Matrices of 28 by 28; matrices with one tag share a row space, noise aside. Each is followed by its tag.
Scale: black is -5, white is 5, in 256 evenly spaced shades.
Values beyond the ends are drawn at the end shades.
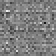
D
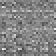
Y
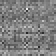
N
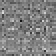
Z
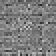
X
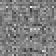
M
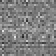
N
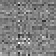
X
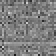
N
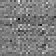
X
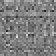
D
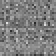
D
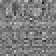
M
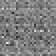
D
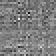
X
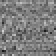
Y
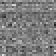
Y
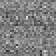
D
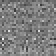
N
